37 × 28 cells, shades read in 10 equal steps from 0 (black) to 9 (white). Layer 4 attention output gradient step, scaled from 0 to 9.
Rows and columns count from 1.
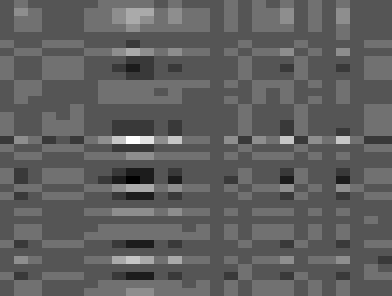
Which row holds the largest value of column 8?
18
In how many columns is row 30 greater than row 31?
17
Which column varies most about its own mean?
10
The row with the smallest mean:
23
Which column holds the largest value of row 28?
27
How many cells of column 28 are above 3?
14
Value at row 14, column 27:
4
